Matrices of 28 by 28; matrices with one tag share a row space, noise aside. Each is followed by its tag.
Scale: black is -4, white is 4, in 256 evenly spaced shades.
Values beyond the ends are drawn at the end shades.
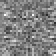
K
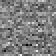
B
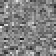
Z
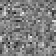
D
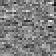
K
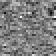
K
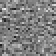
D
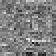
B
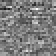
B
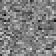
D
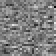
K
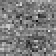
B
